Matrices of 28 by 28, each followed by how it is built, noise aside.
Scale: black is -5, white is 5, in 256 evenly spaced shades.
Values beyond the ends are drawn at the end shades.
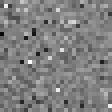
sparse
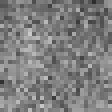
smooth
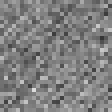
Hankel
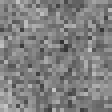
smooth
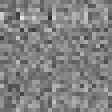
low rank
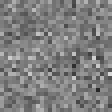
low rank
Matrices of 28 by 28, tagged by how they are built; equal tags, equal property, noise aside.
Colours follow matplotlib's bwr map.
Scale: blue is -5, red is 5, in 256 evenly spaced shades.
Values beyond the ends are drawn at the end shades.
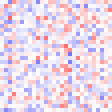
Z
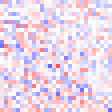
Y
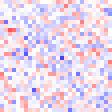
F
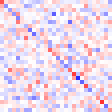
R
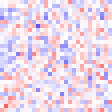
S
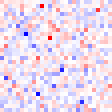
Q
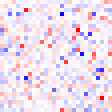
Q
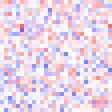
F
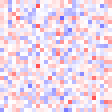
Z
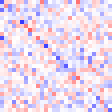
R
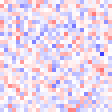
F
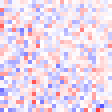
Y
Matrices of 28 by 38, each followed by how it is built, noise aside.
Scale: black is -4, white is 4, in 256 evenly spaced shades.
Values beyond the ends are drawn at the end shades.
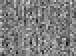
blocks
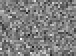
noise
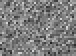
Hankel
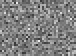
noise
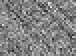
Toeplitz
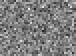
noise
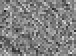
Toeplitz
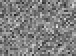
Hankel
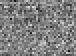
blocks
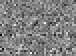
uneven rows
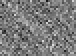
Toeplitz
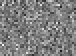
noise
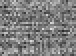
blocks
